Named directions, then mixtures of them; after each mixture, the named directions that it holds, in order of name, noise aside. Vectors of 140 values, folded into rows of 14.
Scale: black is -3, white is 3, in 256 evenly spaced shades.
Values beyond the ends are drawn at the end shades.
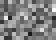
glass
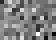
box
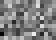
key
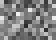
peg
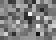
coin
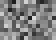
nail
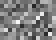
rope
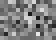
coin.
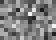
box, coin.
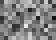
peg.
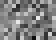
box, peg, rope.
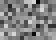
coin, key, nail.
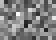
peg.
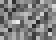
glass, rope.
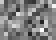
coin, glass, peg.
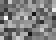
glass.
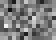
nail.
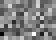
key.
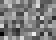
key.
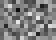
coin, key, rope.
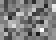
coin, glass, peg.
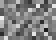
key, peg.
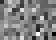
box.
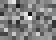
coin, nail.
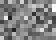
glass.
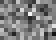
box, coin.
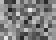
nail, peg.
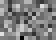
key, nail, rope.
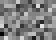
key, peg, rope.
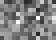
coin, peg, rope.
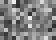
box, coin, nail.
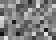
key, peg.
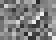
nail, rope.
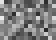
peg.
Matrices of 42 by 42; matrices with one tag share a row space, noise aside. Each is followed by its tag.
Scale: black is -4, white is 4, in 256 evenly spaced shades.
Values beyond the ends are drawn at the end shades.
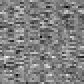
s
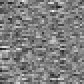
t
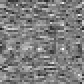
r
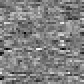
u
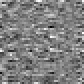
r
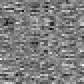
s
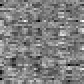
u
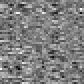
t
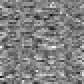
r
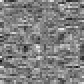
u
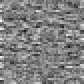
u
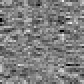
u
